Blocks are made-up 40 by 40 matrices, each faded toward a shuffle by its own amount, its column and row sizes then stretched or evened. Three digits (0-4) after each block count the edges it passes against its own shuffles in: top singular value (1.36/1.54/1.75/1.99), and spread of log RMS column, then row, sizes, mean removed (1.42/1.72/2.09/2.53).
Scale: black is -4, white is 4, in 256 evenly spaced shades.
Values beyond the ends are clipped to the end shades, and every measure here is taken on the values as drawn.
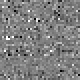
1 0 3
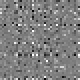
4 3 3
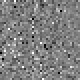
0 1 0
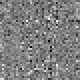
2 3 1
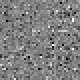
1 0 1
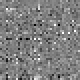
2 1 2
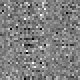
2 2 1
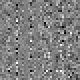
0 4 0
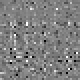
2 2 3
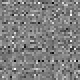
3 1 3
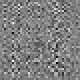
4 4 1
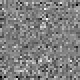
1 2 3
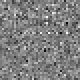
0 0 1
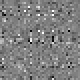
2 3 3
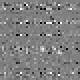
4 1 4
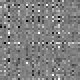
3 4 2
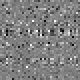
3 0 3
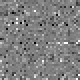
0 0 2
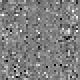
0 3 1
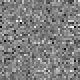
2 0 2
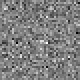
2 2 1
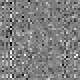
4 3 0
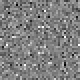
0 1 1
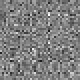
4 2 2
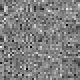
3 0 0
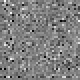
1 1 3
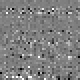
1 2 4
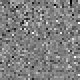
0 1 1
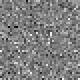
1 0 2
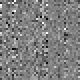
0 4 0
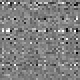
4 2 4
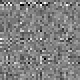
4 1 3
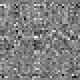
3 0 3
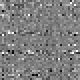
2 1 4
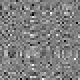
4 0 1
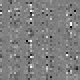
2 4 0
